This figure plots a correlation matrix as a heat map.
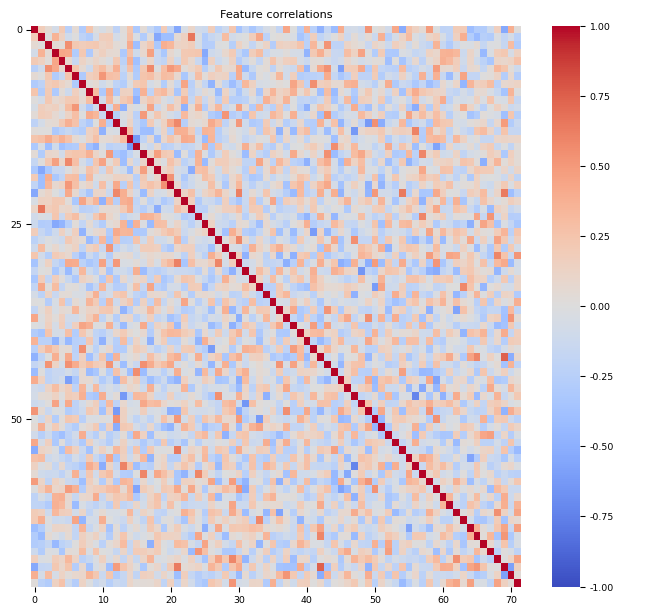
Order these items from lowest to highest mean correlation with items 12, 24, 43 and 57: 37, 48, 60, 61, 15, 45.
45, 37, 15, 61, 60, 48
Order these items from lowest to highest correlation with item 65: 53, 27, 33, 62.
62, 27, 33, 53
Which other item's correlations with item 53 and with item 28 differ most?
11
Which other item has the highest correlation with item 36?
43
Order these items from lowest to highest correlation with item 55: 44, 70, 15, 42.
42, 44, 70, 15
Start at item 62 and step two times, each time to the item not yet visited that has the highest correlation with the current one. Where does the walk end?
29
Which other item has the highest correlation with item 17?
5
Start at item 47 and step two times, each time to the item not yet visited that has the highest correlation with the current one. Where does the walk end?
30
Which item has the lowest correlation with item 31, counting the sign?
48
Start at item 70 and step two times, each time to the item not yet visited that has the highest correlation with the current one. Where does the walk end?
49
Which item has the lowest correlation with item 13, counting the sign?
47
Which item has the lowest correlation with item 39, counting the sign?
63
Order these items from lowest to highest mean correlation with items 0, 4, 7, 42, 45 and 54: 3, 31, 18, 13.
18, 13, 31, 3
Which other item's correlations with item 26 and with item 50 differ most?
58
